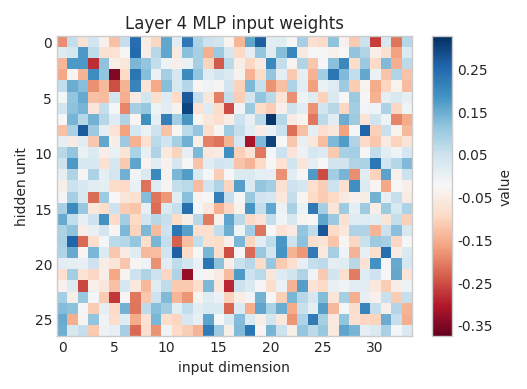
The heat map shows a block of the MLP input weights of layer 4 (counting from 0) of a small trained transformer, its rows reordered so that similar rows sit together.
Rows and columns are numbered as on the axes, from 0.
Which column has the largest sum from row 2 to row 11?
12
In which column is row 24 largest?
29
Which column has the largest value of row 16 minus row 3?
0
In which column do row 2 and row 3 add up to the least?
5
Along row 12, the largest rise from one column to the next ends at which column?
26
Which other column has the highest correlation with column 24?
31
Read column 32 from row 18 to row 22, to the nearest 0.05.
-0.1 -0.05 0.15 0.15 -0.05
